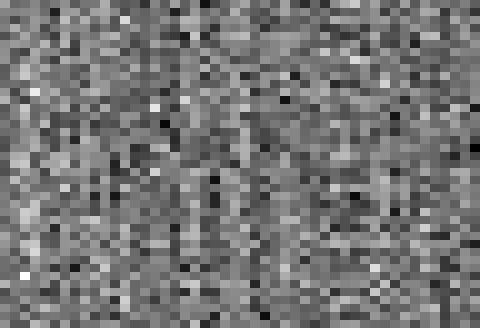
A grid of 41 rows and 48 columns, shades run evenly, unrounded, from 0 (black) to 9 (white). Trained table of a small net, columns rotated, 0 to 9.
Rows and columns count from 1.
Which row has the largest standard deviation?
5
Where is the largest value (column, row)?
3, 35
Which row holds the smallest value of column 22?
23
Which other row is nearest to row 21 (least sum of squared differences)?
20
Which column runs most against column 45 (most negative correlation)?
11
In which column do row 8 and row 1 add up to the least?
21
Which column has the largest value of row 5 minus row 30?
44
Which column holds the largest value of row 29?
43
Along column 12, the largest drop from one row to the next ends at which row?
38
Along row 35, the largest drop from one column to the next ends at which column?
4
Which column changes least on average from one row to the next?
32
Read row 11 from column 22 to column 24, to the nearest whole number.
3 4 6
